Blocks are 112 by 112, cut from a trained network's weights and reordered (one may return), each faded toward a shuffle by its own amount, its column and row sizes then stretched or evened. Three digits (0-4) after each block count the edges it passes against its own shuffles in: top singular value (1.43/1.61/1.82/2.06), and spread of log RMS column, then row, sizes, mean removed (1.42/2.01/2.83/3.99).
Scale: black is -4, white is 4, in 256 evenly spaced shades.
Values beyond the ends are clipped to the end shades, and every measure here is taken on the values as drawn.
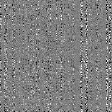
1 4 2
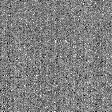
1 0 1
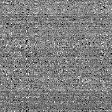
3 2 1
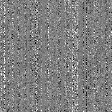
2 4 1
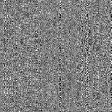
4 3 0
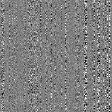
4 4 0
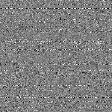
3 1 3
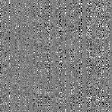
3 4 2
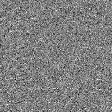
2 0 1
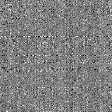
2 1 3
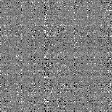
1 3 2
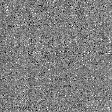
0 0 2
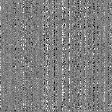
4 4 2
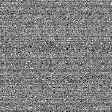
3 1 1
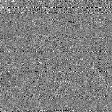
3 1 3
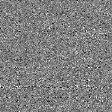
1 2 2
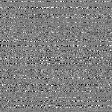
2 1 4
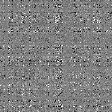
1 3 3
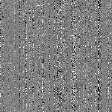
1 4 1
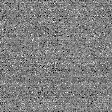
1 1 1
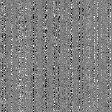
3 4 1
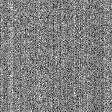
3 1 0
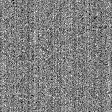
3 0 0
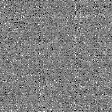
0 2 1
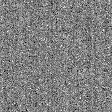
0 0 0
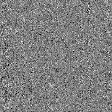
0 2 0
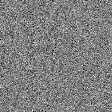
2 1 0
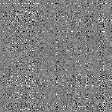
0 3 3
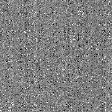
0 2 2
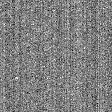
3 0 1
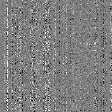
3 4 1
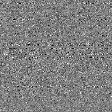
1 0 3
